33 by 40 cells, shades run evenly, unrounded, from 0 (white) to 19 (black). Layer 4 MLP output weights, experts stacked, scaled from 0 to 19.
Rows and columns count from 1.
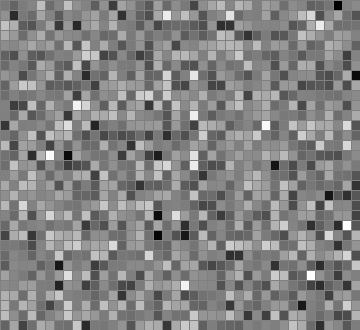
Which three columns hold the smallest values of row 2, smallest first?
19, 26, 35
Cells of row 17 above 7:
32
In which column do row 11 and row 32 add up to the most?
39
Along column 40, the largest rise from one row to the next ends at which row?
8
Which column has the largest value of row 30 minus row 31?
14
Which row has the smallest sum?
25
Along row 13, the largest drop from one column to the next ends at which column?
30
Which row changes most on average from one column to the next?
11
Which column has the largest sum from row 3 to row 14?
17
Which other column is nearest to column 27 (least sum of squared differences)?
29
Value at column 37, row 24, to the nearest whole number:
3
